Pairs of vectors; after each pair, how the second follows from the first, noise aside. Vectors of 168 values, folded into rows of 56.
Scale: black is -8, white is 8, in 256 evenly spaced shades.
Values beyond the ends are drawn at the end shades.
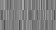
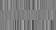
reversed, negated, partly zeroed.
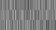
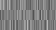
reversed, negated.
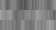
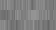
wrapped around, negated, shrunk.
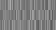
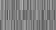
shuffled.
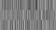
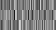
reversed, negated, scaled up.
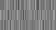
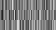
reversed, negated, scaled up.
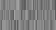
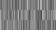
reversed, negated.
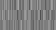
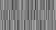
wrapped around.
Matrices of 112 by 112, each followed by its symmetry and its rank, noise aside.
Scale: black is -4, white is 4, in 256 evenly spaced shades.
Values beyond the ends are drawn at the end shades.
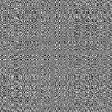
antisymmetric, rank four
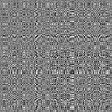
symmetric, rank four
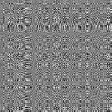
antisymmetric, rank four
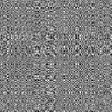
antisymmetric, rank four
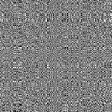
antisymmetric, rank six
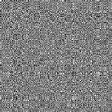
symmetric, rank eight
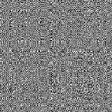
antisymmetric, rank eight
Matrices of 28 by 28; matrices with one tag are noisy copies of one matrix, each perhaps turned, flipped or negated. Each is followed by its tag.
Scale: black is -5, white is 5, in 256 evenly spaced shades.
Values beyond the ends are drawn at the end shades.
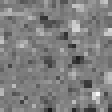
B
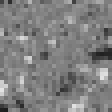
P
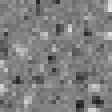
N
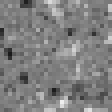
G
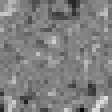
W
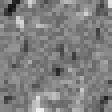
W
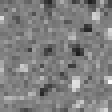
B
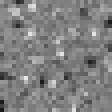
N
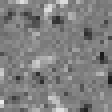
G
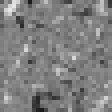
W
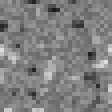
G
